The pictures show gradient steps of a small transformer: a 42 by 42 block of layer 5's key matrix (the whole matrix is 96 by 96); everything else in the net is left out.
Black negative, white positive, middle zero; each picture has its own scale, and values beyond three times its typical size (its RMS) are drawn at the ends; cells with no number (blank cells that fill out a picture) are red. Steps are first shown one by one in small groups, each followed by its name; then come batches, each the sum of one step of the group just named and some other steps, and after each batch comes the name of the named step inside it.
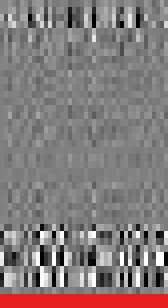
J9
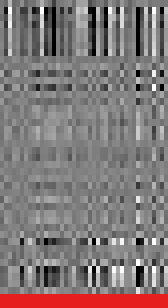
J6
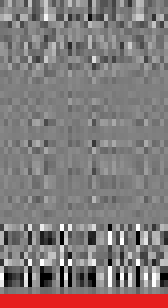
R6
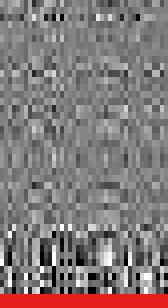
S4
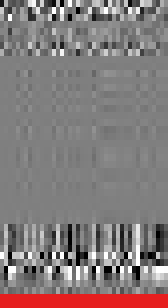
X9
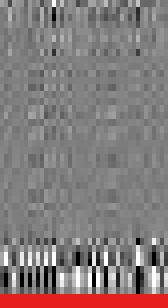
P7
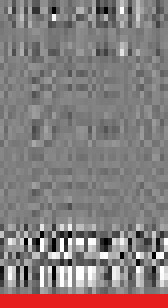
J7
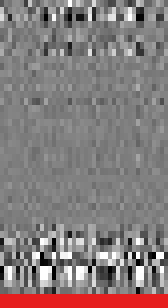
J7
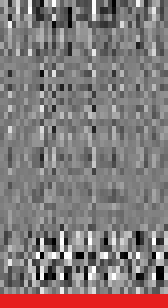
J7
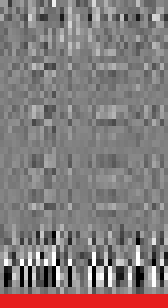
P7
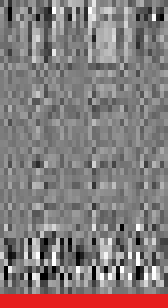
X9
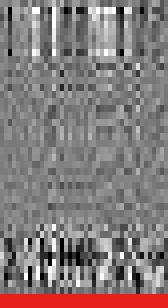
S4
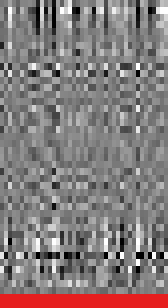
X9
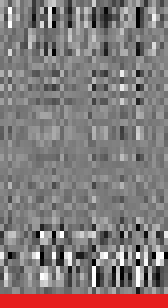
J9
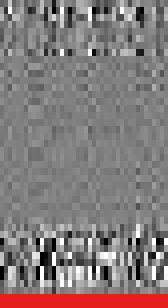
J7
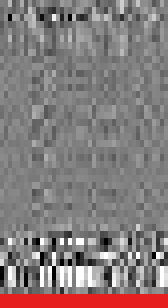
J7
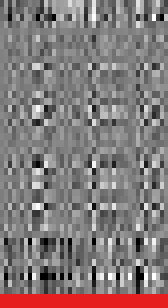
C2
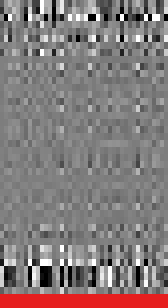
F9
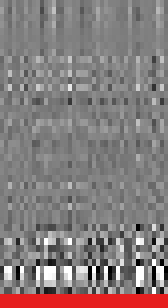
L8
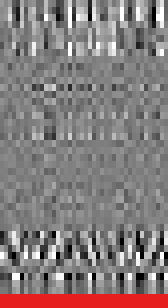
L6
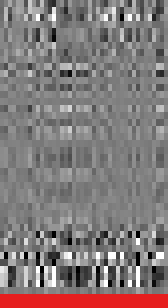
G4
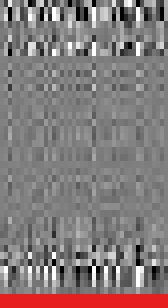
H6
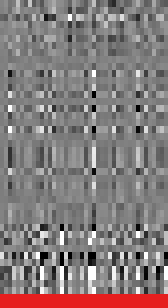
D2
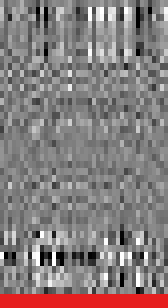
L8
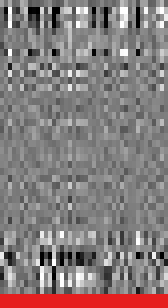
L8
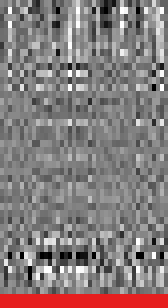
L8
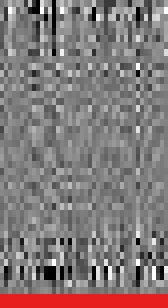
F9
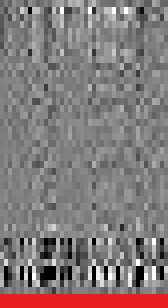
C2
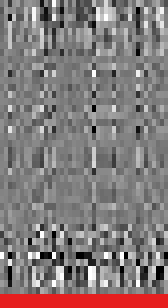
D2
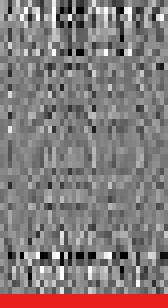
D2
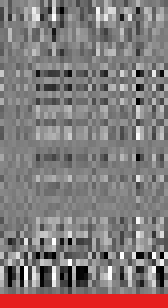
G4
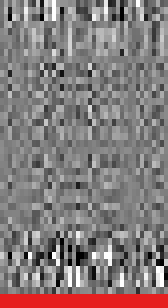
C2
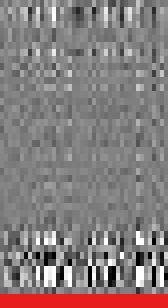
L8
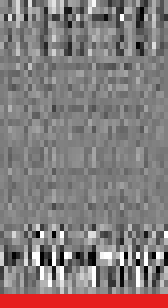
D2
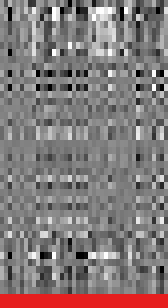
H6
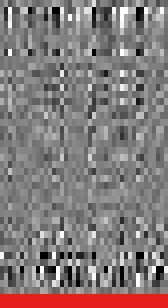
D2
